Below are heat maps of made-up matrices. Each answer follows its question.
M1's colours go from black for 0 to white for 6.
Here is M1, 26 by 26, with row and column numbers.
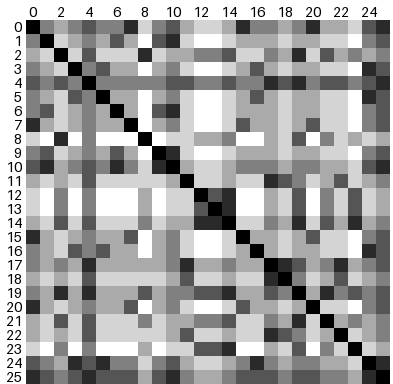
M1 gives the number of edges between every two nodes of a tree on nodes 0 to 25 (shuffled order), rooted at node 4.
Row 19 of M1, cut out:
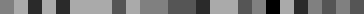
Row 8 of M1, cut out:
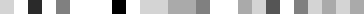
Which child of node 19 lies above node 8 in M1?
2
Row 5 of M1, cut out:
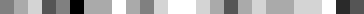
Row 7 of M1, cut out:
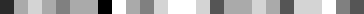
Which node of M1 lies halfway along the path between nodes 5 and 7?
25
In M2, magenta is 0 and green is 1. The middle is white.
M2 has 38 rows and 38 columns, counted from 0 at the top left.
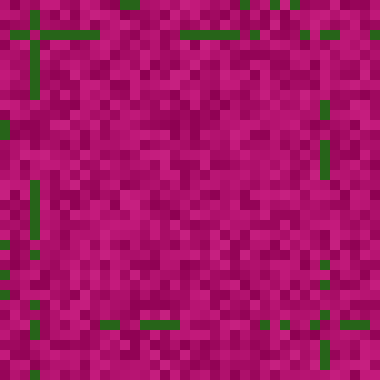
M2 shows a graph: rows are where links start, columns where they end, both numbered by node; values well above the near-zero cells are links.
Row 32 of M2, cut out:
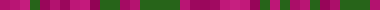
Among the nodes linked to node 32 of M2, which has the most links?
node 3
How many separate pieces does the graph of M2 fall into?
2
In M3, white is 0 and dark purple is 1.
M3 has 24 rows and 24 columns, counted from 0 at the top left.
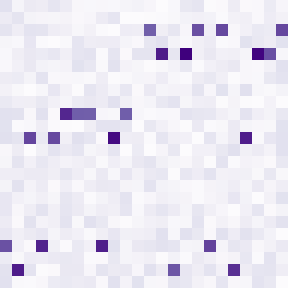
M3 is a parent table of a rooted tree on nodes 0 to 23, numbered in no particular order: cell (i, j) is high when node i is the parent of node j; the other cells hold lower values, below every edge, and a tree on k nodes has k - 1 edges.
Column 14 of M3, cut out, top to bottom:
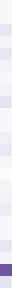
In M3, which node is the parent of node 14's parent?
4
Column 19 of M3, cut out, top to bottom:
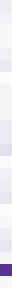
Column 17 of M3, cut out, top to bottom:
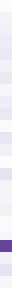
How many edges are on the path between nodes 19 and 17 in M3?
5
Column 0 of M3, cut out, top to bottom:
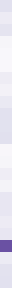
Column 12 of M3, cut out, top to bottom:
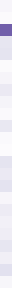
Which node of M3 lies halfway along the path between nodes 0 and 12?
11
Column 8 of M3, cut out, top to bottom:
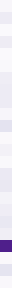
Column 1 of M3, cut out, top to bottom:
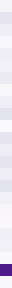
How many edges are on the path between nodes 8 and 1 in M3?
5
